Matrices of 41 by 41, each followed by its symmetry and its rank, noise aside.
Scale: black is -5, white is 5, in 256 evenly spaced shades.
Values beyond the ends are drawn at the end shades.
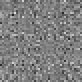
antisymmetric, rank eight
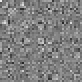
symmetric, rank six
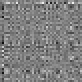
antisymmetric, rank four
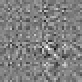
symmetric, rank four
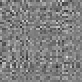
antisymmetric, rank four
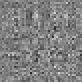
no symmetry, rank six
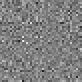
no symmetry, rank six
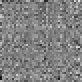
no symmetry, rank six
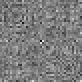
symmetric, rank eight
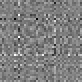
no symmetry, rank four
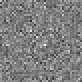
symmetric, rank eight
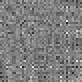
symmetric, rank six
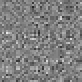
antisymmetric, rank six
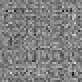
no symmetry, rank eight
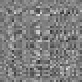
no symmetry, rank four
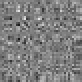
antisymmetric, rank four
